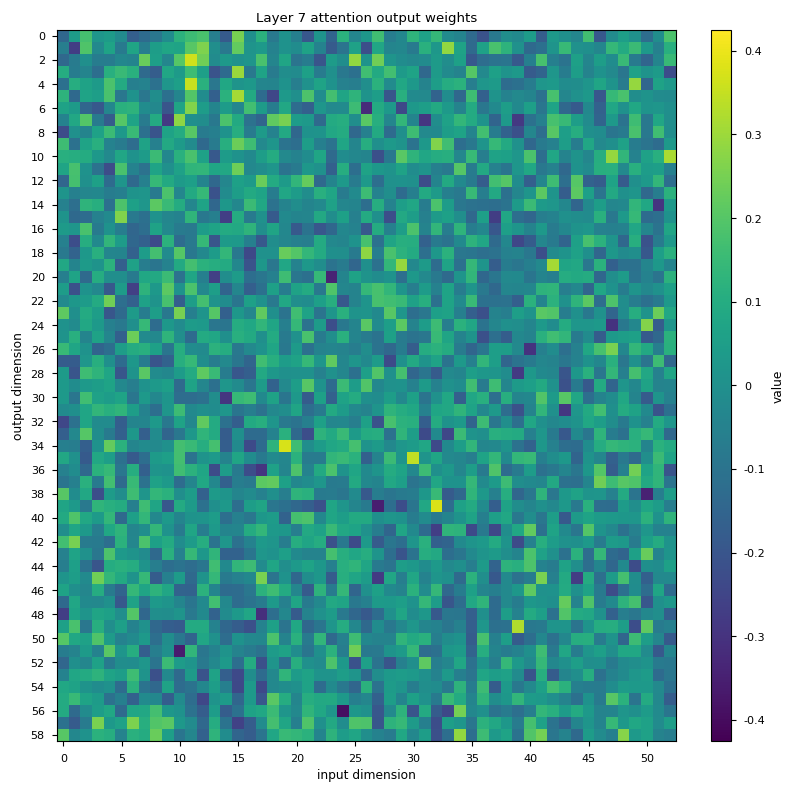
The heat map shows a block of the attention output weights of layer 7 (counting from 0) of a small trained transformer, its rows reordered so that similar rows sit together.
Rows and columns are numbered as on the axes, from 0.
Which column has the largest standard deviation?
15
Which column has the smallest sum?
39
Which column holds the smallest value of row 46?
47
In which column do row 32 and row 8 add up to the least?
0
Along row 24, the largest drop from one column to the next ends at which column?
51
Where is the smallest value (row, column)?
56, 24
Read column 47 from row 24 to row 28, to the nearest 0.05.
-0.3 0.05 0.25 0.1 0.15
